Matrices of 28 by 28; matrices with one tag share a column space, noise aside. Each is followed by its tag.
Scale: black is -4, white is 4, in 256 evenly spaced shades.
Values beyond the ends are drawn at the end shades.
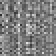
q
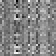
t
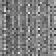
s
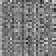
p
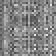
s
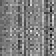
s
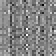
s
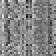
t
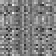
s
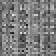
q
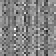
s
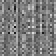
q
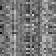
q
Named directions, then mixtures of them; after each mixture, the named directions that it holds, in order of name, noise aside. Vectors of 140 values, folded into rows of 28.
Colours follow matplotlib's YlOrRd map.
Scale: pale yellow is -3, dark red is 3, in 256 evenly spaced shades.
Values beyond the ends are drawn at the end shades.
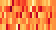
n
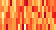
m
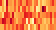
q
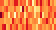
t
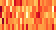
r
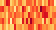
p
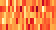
m, q.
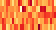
p, q, t.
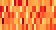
p, q, r.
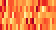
q.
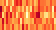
r.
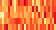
m.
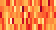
p, t.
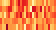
m, n.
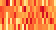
m, p.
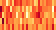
r.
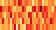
n, p, r.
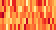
m, q, t.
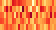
n, q, t.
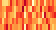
m, n, t.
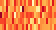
q, t.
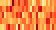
n.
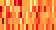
n, r.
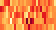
p, q.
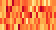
n, q.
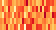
m, p.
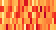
m, n, p.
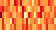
p, r, t.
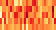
r, t.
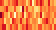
t.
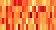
n, q, r.
